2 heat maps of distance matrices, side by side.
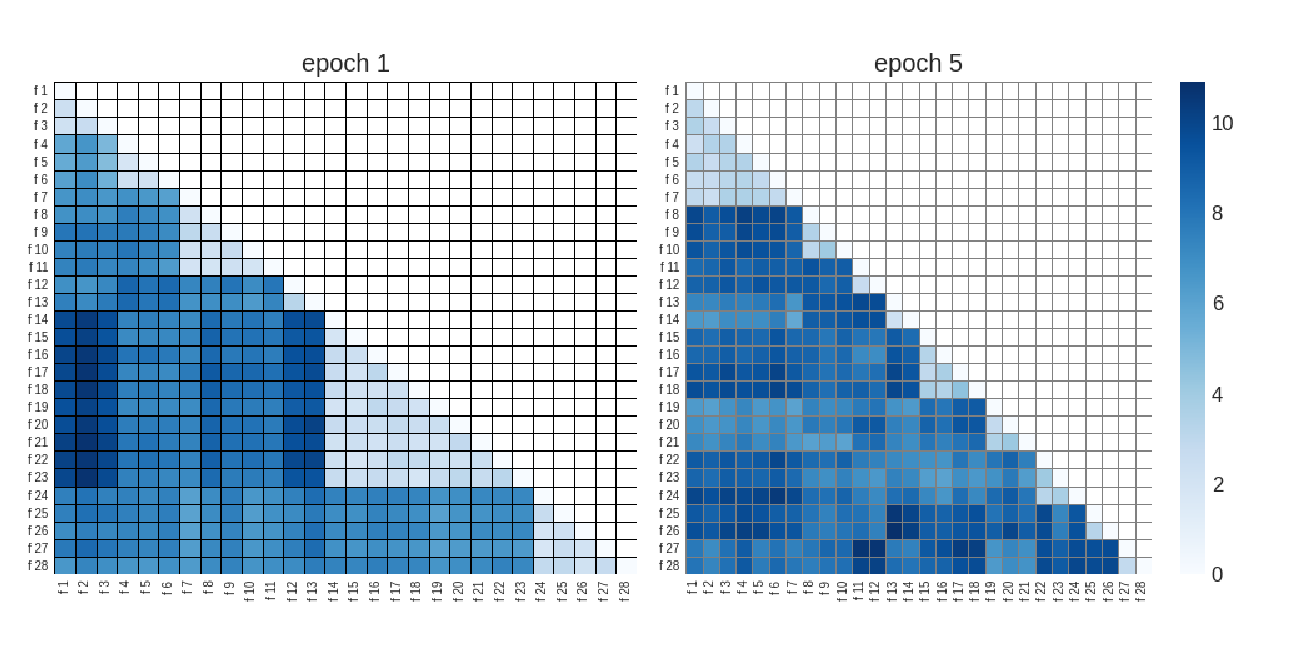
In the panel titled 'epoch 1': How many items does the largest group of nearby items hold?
10
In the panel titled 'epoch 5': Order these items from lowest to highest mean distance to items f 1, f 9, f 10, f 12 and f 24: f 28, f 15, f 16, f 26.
f 16, f 15, f 26, f 28
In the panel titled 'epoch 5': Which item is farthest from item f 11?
f 27
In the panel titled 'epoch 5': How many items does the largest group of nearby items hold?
7
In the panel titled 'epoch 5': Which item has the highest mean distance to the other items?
f 26
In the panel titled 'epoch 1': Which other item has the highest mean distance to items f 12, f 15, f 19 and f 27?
f 2
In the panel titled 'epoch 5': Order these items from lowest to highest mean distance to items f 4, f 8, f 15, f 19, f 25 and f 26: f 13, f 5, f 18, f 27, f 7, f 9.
f 9, f 7, f 5, f 18, f 27, f 13
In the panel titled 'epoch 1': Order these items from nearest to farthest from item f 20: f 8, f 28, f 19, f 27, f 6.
f 19, f 27, f 28, f 6, f 8
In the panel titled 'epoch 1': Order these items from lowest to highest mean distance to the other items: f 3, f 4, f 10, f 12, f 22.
f 22, f 10, f 4, f 3, f 12
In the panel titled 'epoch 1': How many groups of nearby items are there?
6
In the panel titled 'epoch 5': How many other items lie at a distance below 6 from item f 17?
3
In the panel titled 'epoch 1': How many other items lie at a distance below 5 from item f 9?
4
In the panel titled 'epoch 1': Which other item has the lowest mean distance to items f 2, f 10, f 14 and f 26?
f 7
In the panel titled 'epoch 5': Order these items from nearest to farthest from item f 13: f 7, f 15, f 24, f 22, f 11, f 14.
f 14, f 7, f 22, f 24, f 15, f 11
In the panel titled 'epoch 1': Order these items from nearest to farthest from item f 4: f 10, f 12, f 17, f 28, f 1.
f 1, f 28, f 17, f 10, f 12
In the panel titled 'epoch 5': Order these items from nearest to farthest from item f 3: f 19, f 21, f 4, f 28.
f 4, f 19, f 21, f 28
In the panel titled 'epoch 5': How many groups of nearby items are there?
9
